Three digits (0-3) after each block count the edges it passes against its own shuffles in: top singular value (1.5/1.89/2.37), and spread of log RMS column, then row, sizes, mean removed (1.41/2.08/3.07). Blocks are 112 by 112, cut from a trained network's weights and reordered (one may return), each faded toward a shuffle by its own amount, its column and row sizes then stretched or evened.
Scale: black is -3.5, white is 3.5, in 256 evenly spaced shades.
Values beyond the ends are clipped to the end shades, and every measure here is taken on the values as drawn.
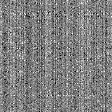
3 1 2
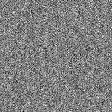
1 0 0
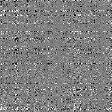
1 3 3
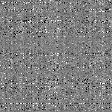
1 1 3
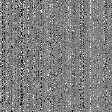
2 3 0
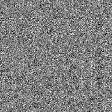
1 1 1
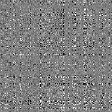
2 3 3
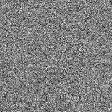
2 1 0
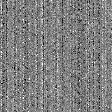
3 3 0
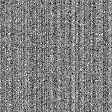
3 1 1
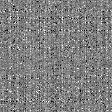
2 1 2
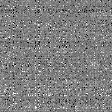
1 2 2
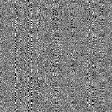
3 3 0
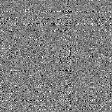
0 2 3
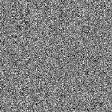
1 2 0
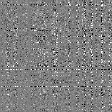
1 3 3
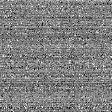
2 1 2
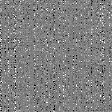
0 3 1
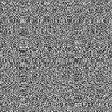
3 0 3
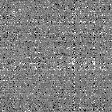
1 2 2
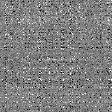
1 2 2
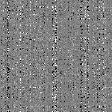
1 3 2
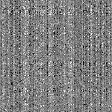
3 2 2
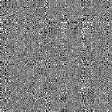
2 3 2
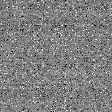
0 1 1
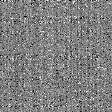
1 0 2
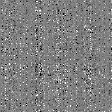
0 3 2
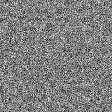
1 1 0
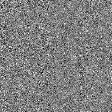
0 2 1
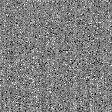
0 0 1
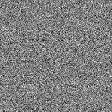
2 0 1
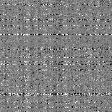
2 0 3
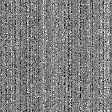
3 3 0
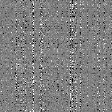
1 3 1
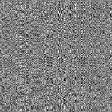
3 3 1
